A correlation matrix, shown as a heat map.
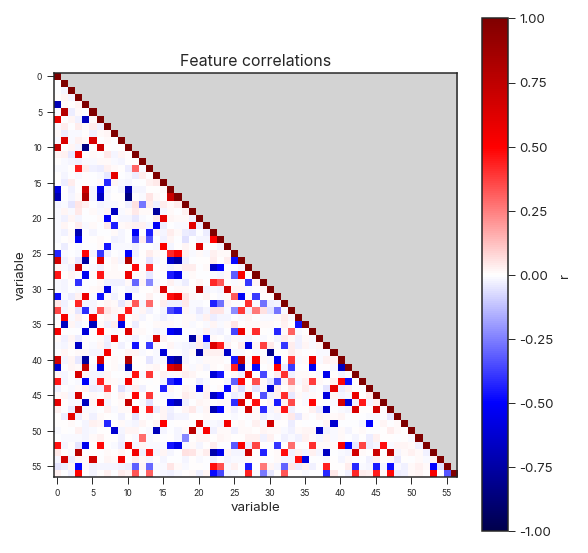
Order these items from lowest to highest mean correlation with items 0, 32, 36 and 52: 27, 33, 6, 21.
21, 27, 33, 6
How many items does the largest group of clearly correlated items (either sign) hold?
17
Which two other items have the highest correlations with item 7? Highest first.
39, 44
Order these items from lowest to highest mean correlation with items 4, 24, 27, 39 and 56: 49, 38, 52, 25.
38, 52, 49, 25
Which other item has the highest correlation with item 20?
30
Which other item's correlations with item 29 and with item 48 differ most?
2
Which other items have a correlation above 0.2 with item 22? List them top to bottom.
23, 29, 38, 55
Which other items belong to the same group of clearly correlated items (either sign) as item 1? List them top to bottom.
5, 9, 34, 35, 54
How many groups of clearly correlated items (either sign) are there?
7
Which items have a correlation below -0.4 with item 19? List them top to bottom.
8, 14, 37
